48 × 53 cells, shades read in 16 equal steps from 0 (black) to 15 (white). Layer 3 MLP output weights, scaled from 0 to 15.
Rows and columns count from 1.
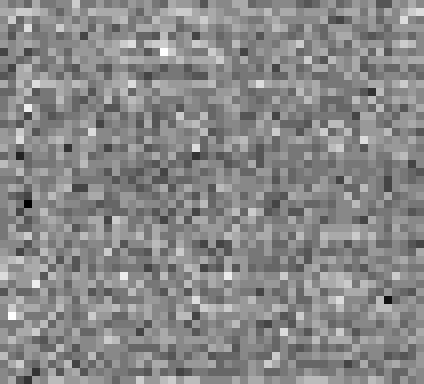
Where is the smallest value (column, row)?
4, 26
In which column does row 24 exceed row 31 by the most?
28
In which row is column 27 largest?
7
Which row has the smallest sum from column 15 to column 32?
47
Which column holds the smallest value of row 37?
33
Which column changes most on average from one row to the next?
3
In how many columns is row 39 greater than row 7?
33
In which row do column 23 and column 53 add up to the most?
2
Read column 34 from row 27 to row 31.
5 8 10 10 9
